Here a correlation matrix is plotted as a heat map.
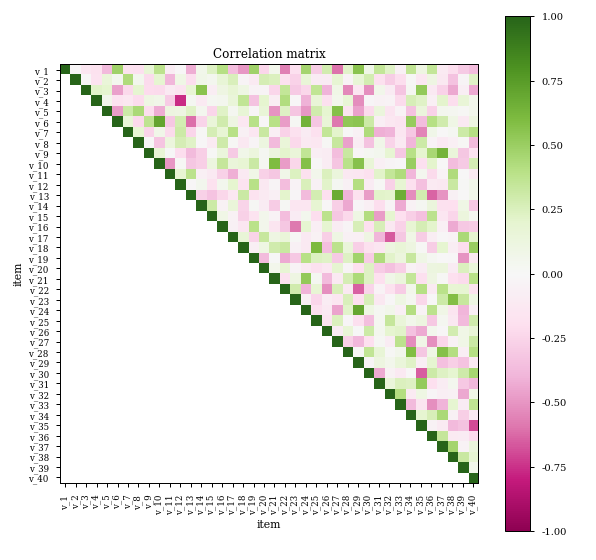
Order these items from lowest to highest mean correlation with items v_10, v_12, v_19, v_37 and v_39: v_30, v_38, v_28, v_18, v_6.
v_18, v_30, v_38, v_28, v_6
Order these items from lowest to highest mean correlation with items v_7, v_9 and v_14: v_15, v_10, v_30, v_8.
v_10, v_8, v_30, v_15
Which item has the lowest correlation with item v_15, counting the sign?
v_31
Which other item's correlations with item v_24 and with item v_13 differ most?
v_6
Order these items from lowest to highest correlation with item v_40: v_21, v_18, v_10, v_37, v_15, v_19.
v_19, v_15, v_37, v_10, v_21, v_18
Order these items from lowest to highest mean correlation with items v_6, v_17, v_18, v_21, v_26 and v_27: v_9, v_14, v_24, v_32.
v_14, v_32, v_9, v_24
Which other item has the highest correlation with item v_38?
v_23
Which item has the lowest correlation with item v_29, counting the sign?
v_22
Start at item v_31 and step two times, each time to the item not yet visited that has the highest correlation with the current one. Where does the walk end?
v_3
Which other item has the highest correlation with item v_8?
v_5
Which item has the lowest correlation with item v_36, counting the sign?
v_13
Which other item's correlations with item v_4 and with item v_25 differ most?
v_12
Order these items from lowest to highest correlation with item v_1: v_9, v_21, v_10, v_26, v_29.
v_21, v_9, v_26, v_10, v_29
